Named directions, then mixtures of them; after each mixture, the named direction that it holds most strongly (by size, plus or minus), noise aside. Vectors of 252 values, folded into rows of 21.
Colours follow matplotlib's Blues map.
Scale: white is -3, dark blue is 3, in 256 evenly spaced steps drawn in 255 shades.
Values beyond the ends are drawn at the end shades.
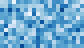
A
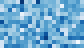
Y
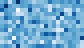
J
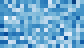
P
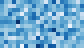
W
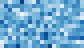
Y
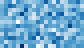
W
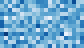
P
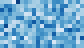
A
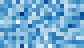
W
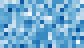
A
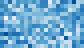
P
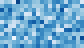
A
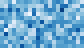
A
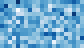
J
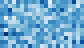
P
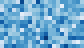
Y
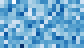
A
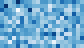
J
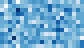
J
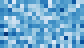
P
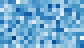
J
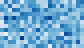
P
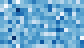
J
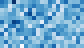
A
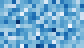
W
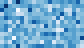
J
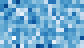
J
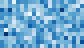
A
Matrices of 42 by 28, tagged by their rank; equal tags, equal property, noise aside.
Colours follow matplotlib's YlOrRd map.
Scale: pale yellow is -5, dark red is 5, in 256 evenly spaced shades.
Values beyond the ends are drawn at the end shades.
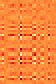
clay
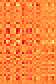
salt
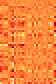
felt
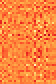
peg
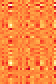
salt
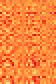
felt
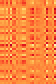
clay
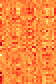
peg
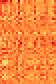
peg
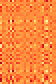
salt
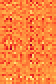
peg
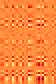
clay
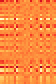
clay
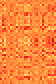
felt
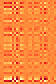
clay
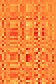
salt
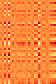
clay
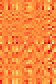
felt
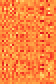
peg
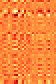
salt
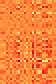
felt
